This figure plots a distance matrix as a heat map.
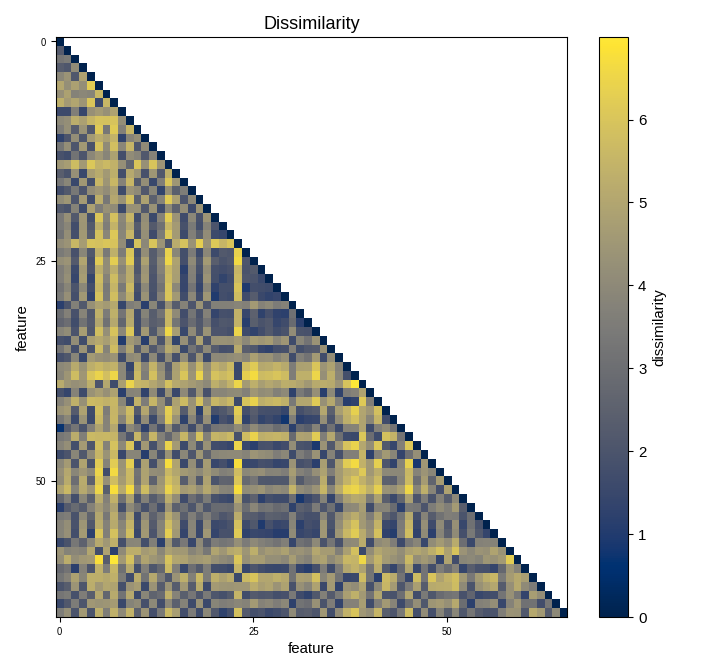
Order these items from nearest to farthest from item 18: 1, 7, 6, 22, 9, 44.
22, 6, 44, 1, 7, 9
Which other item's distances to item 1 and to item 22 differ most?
48
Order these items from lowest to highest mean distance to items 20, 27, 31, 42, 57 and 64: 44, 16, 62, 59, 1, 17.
16, 44, 17, 1, 62, 59
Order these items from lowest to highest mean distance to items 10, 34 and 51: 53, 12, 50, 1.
53, 12, 1, 50
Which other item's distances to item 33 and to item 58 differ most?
7
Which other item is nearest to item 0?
44
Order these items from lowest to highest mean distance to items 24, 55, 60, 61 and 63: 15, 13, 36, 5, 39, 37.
13, 36, 15, 37, 39, 5
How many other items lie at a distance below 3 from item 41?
7
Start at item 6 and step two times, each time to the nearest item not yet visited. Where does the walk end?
59
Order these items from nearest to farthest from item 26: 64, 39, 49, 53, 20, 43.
43, 20, 53, 64, 49, 39
